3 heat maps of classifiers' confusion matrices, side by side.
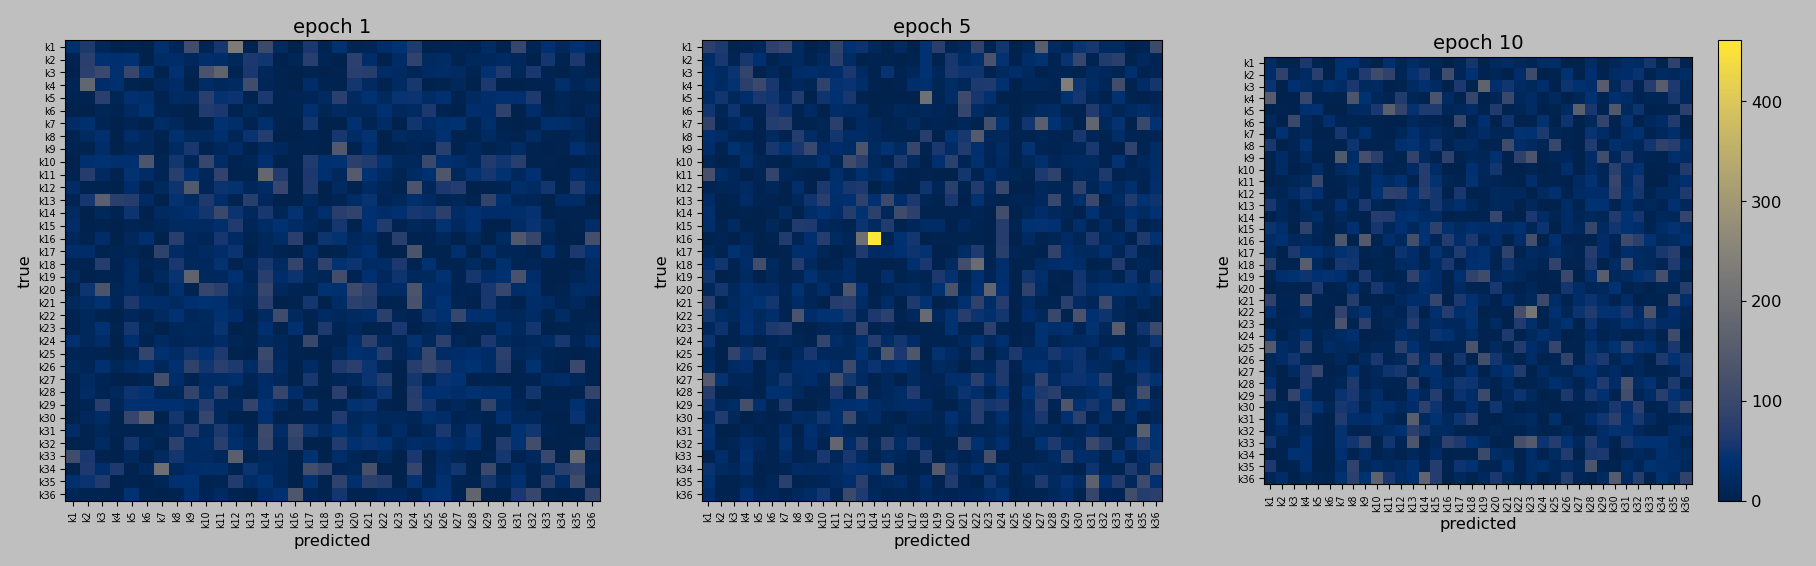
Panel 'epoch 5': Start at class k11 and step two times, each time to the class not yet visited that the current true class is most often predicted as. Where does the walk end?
k27
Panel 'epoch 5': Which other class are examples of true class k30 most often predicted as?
k12
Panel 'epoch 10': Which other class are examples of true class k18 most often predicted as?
k4
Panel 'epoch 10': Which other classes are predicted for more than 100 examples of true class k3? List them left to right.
k19, k29, k34
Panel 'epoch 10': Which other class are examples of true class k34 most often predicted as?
k19
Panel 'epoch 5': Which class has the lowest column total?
k25
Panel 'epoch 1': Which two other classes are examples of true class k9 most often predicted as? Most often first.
k19, k26
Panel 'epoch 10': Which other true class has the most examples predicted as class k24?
k21
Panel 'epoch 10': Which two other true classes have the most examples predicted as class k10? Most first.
k36, k2
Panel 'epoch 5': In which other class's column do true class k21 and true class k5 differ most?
k18
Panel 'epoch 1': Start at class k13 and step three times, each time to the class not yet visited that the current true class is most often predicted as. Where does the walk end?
k14
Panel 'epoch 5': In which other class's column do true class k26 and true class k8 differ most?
k22
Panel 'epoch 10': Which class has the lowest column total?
k6
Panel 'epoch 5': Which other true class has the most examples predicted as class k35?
k31
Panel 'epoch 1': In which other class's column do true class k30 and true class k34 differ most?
k7
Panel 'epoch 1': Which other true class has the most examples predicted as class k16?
k36
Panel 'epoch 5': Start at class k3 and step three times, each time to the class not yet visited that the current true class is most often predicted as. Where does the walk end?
k33
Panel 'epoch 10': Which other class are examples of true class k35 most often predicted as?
k28
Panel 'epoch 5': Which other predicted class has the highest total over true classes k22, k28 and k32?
k11
